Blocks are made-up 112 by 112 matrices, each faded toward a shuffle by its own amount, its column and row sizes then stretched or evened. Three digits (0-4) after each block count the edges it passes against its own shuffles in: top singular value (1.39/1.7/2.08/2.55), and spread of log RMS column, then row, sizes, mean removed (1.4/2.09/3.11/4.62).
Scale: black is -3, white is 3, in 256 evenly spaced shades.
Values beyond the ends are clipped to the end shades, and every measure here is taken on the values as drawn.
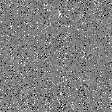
0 2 1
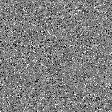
1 0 1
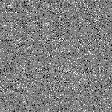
3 0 1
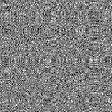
4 0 1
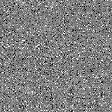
3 1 1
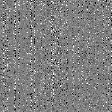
2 3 1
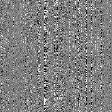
3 4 0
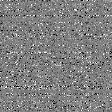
1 1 3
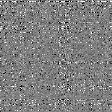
3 2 3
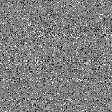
2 0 2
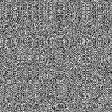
4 0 0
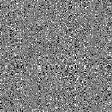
3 2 1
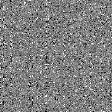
2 2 1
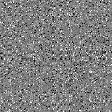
3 1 1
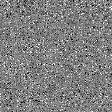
1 1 2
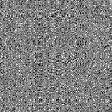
4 1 1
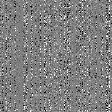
2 4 1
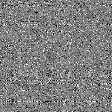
3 0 2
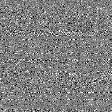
3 0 3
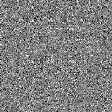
2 1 1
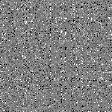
1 2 2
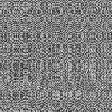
4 1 0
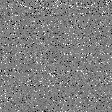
0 0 2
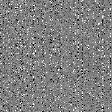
2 3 0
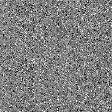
0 2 0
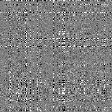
4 3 3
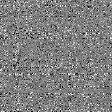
0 2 3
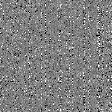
2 3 1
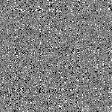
0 2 2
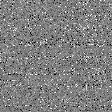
0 1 2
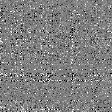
0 2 3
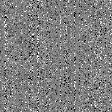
0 3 0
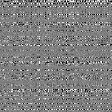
4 2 4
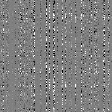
1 4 2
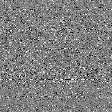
2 0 3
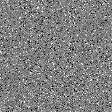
0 1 0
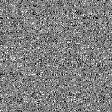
3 0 2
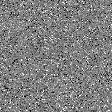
2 0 1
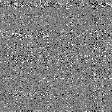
0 2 3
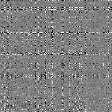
4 3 3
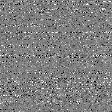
1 0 3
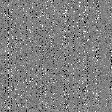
1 3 0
